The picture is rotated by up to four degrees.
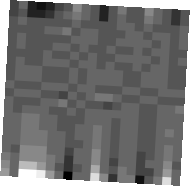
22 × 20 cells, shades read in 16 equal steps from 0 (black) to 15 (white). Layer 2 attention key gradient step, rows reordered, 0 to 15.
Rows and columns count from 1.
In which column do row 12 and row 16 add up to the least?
7
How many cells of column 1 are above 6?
3
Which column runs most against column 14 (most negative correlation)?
17
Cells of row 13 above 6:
2
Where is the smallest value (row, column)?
22, 8
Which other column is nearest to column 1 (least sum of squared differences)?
6
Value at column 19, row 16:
7
